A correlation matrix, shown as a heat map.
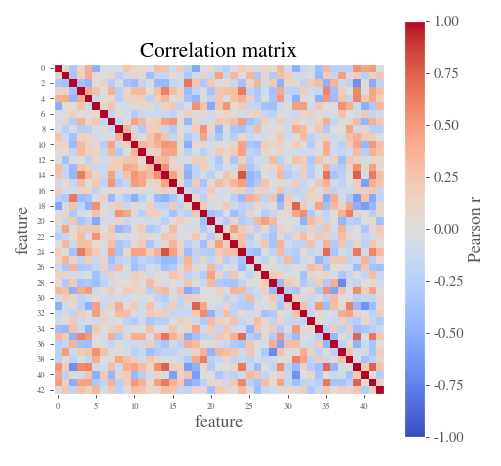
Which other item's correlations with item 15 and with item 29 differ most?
40
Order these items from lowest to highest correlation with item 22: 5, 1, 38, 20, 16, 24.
20, 1, 16, 38, 24, 5
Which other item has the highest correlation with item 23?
21
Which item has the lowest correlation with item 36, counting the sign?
29
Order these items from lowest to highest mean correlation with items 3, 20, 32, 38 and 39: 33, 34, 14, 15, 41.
33, 34, 15, 41, 14
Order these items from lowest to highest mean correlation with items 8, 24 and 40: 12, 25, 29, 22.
25, 22, 12, 29
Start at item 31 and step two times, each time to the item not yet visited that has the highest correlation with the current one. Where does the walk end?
5
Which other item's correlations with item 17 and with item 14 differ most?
39
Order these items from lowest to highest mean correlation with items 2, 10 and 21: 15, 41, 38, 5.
38, 41, 5, 15
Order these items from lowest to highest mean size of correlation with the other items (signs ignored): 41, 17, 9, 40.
9, 40, 17, 41
